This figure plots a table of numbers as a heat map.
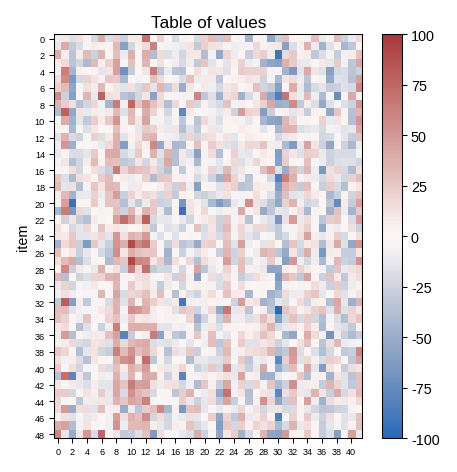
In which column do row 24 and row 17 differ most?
31
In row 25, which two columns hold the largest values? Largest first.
10, 12
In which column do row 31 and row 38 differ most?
29
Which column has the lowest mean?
30
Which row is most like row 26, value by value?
16
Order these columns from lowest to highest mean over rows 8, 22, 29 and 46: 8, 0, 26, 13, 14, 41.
26, 13, 14, 0, 41, 8
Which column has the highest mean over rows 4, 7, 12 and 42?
8
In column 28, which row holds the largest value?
44
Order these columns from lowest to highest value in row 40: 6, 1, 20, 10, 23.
20, 1, 6, 10, 23
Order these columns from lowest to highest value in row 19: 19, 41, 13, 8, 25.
19, 25, 13, 41, 8
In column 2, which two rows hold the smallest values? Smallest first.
20, 41
